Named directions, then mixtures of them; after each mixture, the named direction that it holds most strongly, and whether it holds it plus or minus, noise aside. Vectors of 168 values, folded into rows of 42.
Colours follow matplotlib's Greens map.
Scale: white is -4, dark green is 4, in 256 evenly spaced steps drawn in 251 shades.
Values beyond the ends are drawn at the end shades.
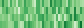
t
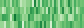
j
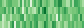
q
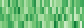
t, minus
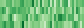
j, minus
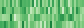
j, minus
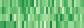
j, minus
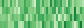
t, plus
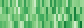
t, plus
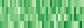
t, plus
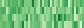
t, minus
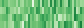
t, plus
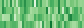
j, minus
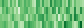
t, plus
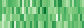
q, plus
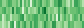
q, plus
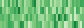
t, minus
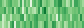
q, plus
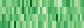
q, minus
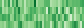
t, minus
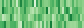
j, minus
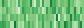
t, plus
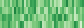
t, minus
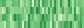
j, plus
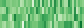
j, plus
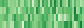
t, plus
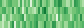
q, plus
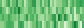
t, minus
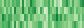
q, minus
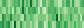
q, minus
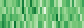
q, minus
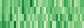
q, minus
